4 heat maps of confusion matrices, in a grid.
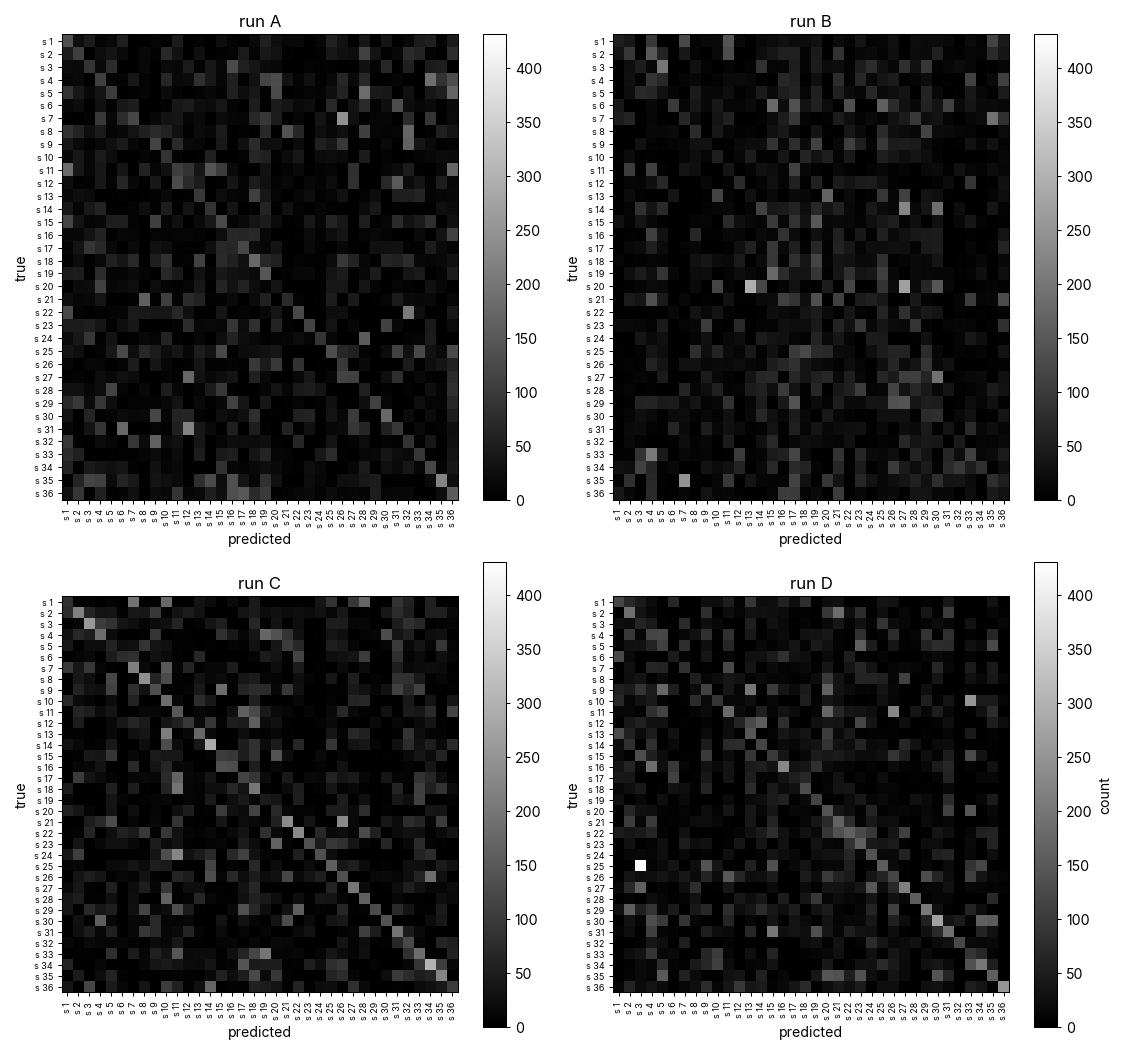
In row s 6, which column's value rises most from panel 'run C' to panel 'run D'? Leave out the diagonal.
s 1
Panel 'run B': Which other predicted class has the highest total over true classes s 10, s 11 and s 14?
s 27
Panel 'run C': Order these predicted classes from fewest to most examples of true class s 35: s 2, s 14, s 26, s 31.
s 14, s 2, s 26, s 31
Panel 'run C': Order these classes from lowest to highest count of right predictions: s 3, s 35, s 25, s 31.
s 25, s 31, s 35, s 3
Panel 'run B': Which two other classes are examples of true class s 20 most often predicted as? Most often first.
s 13, s 27
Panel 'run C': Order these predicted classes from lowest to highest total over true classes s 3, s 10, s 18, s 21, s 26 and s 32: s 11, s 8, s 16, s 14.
s 8, s 16, s 14, s 11
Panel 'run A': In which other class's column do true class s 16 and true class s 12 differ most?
s 31
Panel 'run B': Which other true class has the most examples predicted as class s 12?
s 33
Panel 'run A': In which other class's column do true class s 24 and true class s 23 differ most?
s 28
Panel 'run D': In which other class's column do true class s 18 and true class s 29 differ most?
s 2
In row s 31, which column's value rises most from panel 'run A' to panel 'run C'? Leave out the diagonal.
s 8
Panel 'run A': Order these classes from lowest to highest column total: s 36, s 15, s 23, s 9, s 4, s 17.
s 23, s 17, s 9, s 15, s 4, s 36
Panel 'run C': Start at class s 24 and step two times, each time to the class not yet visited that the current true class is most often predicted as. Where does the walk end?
s 17
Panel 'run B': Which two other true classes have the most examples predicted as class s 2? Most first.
s 11, s 35
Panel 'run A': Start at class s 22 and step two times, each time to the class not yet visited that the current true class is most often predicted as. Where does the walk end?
s 9
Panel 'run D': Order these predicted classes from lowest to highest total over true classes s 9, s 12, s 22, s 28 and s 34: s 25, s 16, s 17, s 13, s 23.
s 17, s 25, s 16, s 23, s 13
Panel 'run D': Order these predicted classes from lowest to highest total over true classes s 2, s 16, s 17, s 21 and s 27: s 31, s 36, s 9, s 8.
s 36, s 8, s 9, s 31
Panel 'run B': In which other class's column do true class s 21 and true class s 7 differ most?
s 35
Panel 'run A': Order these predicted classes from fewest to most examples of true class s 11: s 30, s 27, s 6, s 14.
s 30, s 6, s 27, s 14
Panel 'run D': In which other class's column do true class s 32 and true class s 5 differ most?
s 23
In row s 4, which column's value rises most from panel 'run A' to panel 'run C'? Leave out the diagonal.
s 30
